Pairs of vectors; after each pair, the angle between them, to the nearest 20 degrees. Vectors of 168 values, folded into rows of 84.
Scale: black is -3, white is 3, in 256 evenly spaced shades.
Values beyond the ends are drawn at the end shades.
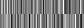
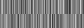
40 degrees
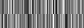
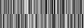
140 degrees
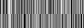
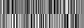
80 degrees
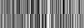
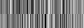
40 degrees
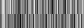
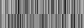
40 degrees
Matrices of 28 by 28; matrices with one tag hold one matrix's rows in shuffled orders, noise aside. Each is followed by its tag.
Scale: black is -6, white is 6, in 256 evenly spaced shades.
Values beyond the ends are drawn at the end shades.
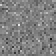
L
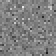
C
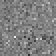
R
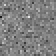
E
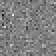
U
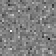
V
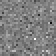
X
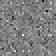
C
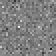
L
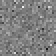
C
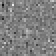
U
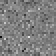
E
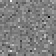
V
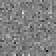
C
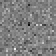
R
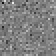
U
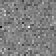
E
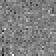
U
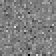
R
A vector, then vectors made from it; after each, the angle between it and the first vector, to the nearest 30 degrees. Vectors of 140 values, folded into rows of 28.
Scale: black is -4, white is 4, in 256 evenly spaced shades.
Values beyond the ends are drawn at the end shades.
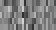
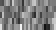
120 degrees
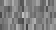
150 degrees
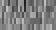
60 degrees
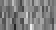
120 degrees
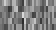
150 degrees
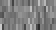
90 degrees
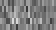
90 degrees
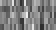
120 degrees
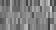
90 degrees
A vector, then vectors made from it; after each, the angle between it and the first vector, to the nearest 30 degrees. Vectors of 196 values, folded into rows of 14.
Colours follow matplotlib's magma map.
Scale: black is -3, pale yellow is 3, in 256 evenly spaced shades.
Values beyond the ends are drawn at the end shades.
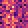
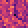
60 degrees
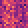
30 degrees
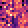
120 degrees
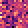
150 degrees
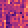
90 degrees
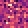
60 degrees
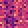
150 degrees
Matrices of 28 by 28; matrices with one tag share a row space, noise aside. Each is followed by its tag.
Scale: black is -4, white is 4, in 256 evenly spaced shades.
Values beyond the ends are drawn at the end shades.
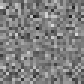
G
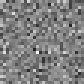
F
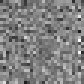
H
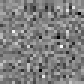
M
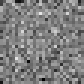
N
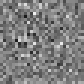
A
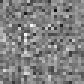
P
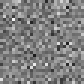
M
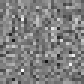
G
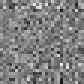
A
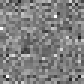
H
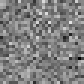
F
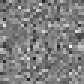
F
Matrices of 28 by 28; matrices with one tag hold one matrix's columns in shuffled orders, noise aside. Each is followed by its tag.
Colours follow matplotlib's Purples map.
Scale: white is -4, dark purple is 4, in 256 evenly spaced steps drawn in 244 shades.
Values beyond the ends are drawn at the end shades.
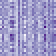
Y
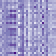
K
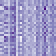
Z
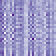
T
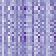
Z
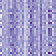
K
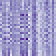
T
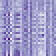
T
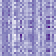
Y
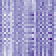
T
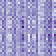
Y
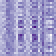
Y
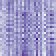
T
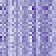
Z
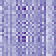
Z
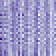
T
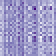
Z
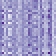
K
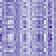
Y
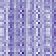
K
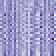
T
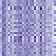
Z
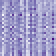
T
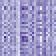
Z
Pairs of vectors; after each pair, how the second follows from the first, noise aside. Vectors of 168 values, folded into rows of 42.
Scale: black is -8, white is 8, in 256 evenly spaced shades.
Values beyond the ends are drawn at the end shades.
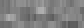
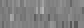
partly zeroed.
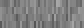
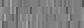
reversed, partly zeroed.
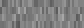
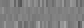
wrapped around, partly zeroed.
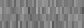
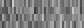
wrapped around, negated, scaled up.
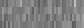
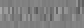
reversed, partly zeroed.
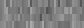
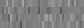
wrapped around, partly zeroed.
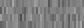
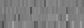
wrapped around, partly zeroed.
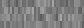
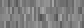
copied.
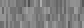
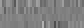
reversed, partly zeroed.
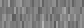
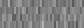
copied.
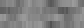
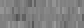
reversed, partly zeroed.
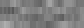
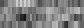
wrapped around, negated, scaled up.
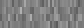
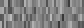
wrapped around, negated, scaled up.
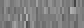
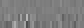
partly zeroed.
